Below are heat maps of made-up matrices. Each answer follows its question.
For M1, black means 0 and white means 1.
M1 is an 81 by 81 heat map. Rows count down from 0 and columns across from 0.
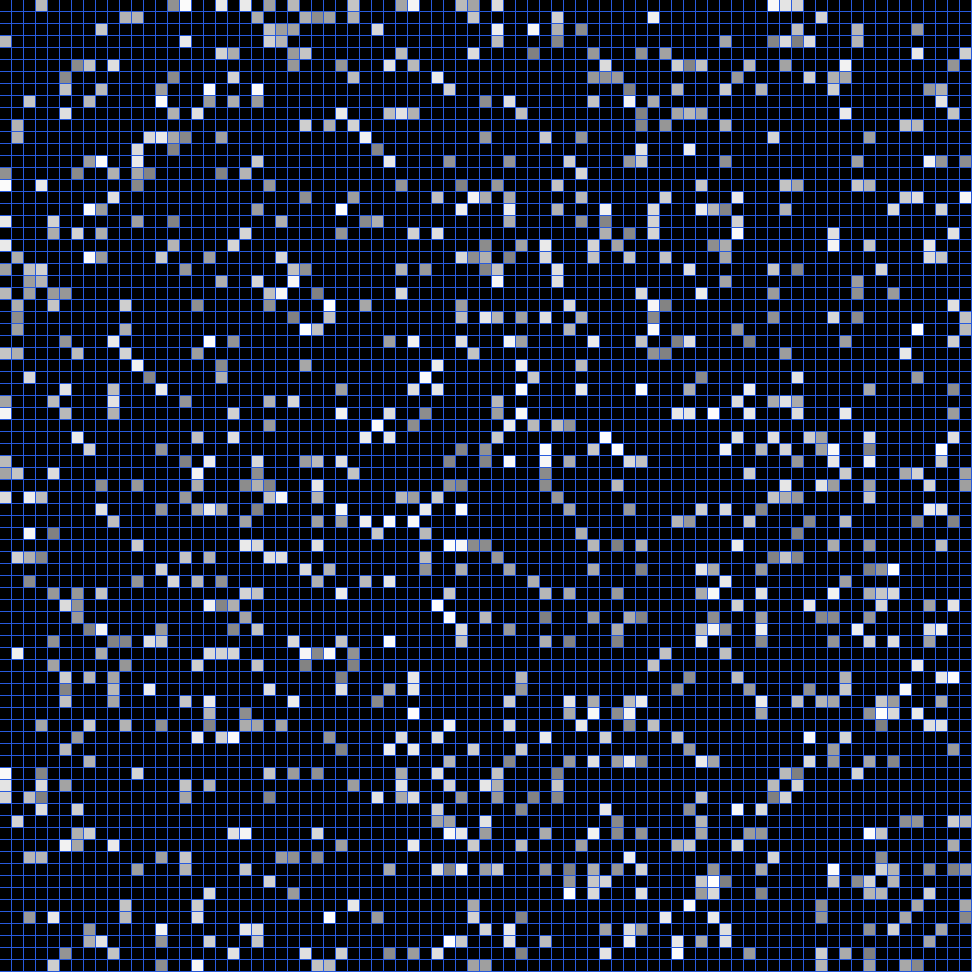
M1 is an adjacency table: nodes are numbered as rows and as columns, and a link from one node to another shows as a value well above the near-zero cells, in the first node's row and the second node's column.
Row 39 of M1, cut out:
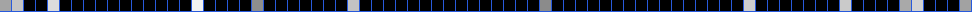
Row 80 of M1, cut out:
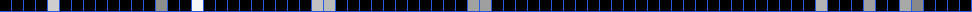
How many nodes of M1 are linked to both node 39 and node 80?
4
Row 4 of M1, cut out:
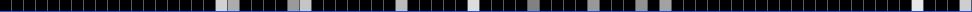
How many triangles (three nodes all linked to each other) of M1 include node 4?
7
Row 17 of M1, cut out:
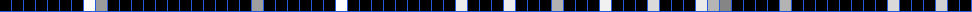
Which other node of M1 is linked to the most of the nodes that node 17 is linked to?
node 52
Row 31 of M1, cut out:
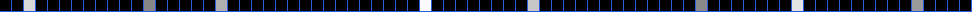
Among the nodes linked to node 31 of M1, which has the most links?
node 58
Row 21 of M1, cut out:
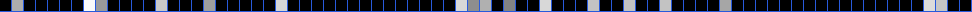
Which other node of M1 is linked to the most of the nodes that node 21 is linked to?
node 78
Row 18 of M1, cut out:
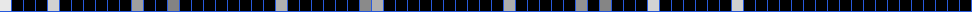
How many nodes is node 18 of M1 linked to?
12
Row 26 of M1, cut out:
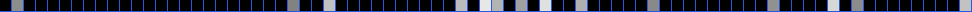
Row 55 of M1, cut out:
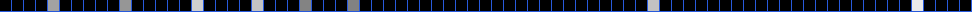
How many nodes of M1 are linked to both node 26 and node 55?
1
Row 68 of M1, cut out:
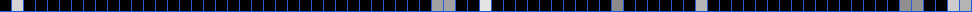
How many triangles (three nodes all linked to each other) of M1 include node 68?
8
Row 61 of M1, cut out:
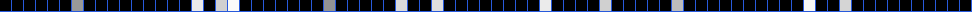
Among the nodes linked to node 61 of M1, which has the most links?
node 45
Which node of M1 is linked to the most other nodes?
node 72
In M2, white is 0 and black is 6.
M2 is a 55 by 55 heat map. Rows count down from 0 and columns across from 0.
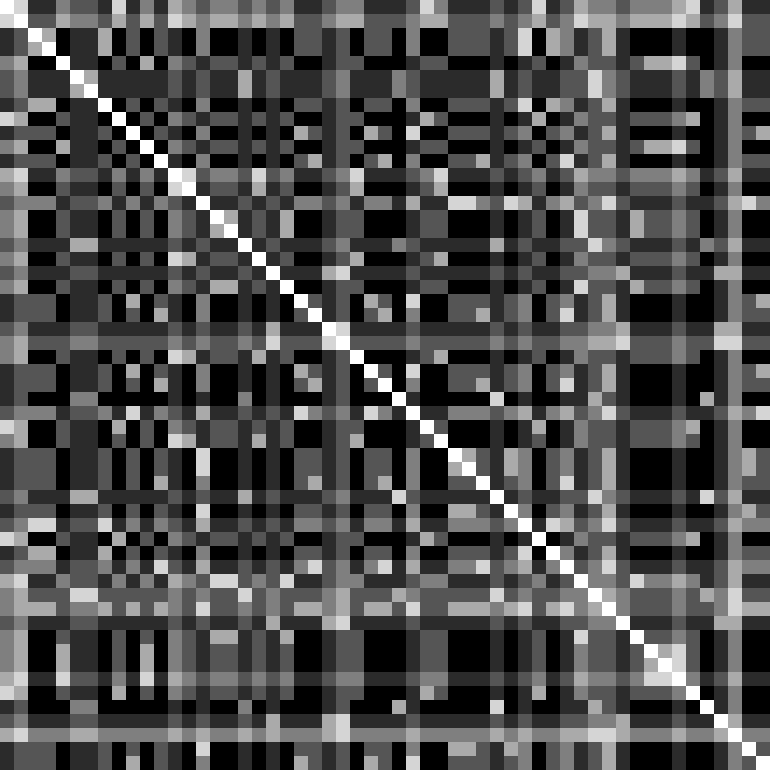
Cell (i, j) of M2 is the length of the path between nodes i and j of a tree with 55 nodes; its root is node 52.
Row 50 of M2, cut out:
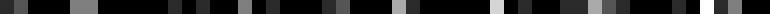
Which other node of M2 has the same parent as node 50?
28
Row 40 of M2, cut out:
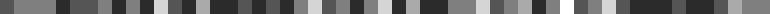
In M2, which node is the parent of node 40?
43
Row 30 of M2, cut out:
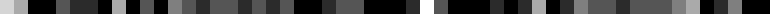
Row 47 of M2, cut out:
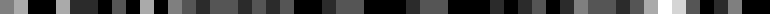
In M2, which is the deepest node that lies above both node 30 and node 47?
1
